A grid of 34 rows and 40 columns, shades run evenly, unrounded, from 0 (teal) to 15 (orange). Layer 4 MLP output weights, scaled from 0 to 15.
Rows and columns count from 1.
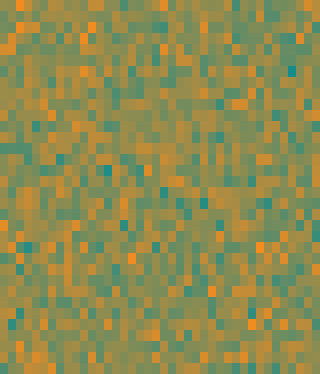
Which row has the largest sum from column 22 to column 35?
33
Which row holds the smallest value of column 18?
16
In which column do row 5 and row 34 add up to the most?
21
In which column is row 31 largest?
20
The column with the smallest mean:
35
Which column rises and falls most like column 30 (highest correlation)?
31
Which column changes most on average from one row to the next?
3
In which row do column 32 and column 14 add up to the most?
30
